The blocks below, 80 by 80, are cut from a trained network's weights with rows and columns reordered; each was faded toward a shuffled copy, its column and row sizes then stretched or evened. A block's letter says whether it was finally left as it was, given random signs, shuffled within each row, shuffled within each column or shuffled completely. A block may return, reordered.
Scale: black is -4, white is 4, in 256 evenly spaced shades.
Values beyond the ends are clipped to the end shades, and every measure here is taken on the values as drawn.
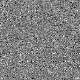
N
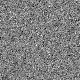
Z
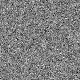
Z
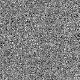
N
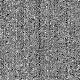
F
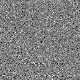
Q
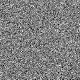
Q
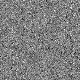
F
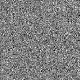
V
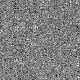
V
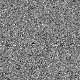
Q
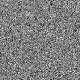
V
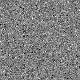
F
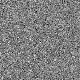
F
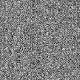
V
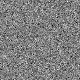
Q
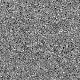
Q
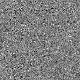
N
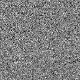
N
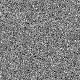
Z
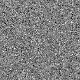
F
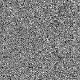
V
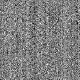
V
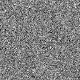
N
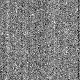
F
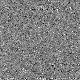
Q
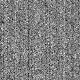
F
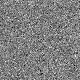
Z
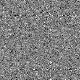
N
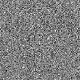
V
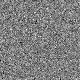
Z
